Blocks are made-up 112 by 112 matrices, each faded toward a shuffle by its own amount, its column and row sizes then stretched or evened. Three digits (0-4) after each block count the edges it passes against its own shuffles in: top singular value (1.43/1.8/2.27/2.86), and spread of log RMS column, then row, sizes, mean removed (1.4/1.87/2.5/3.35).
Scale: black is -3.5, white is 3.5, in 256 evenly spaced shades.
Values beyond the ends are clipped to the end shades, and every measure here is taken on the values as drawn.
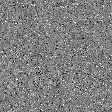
0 0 1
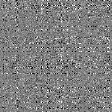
2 3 4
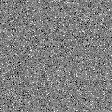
2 0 1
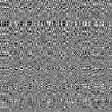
4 2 4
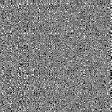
3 3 2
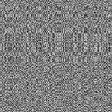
4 3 2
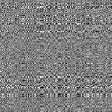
4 2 4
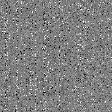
1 3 0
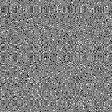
4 0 1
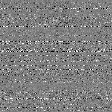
2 0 4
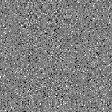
3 1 0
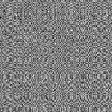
4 3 0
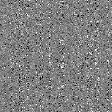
2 3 0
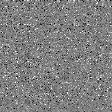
1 1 2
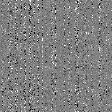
0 4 1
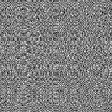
4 0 0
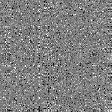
3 2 1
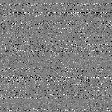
2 0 4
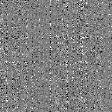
0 4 3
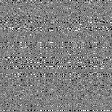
3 1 4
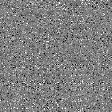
2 1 2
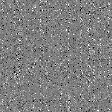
1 3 1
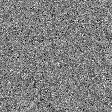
0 0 0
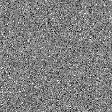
1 1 1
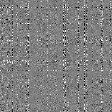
2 4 3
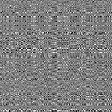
4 0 4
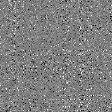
1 3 3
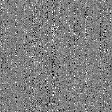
1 4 0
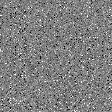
0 2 0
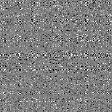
3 3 4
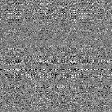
3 2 4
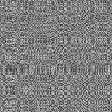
4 2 0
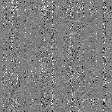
0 4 2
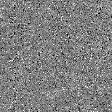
1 2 0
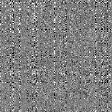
2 4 3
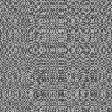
4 2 2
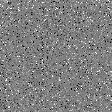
1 1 0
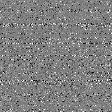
2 0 4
